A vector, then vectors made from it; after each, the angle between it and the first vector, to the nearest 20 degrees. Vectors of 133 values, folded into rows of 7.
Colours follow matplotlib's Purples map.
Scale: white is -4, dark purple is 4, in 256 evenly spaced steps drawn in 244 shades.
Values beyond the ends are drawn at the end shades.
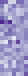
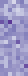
40 degrees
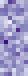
140 degrees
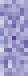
120 degrees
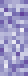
80 degrees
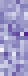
80 degrees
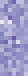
160 degrees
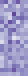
60 degrees
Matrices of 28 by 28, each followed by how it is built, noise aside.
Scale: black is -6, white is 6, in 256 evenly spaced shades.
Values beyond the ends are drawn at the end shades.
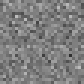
repeating columns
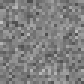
noise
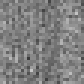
blocks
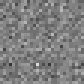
repeating columns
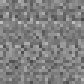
repeating columns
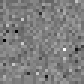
sparse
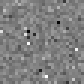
sparse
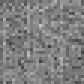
blocks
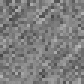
Hankel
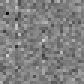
uneven columns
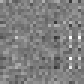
low rank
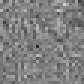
low rank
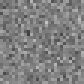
noise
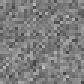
Hankel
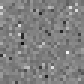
sparse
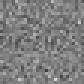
repeating columns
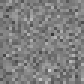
noise
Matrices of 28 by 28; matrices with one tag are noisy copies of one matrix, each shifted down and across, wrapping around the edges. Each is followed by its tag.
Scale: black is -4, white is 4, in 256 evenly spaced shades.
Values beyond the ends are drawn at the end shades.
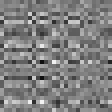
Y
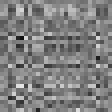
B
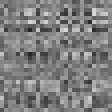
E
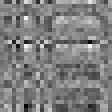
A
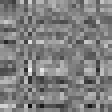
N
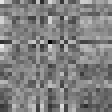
A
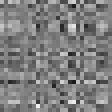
B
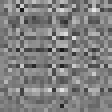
Y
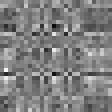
A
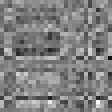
A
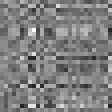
B
